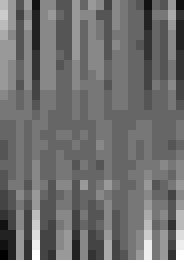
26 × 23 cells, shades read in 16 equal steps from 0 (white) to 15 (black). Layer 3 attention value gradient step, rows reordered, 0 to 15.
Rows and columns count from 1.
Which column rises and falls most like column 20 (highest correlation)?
21
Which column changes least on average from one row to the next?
16
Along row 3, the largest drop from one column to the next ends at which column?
6
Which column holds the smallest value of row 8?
1
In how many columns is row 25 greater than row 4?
11
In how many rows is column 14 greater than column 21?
4
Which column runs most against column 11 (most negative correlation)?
13
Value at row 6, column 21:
10
